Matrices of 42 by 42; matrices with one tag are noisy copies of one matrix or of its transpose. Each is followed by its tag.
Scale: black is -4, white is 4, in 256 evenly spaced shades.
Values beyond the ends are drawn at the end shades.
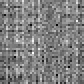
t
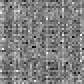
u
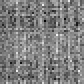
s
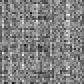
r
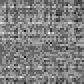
t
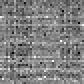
s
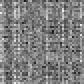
u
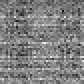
s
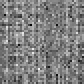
t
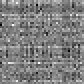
u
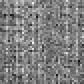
t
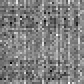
s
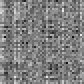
u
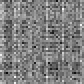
u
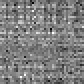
t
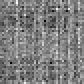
s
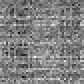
s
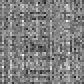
r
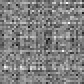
r
